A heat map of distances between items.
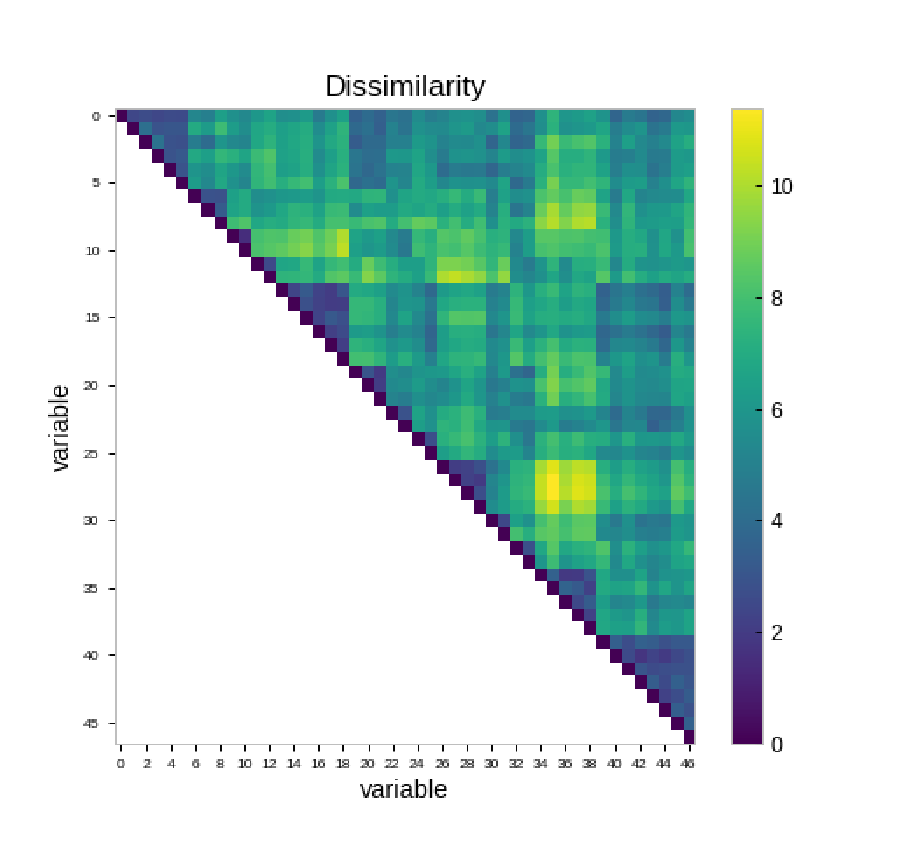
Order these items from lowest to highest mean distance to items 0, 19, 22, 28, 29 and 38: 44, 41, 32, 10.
44, 32, 41, 10
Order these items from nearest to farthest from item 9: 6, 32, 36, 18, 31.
32, 6, 31, 36, 18
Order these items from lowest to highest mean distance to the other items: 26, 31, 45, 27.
45, 31, 26, 27
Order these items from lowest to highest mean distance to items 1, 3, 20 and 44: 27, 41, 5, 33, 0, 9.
0, 5, 41, 33, 27, 9
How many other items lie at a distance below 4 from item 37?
4
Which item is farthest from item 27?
35
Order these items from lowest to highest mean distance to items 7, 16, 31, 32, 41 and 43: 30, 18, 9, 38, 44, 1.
44, 30, 1, 18, 9, 38
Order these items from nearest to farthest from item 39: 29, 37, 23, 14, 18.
14, 18, 23, 37, 29
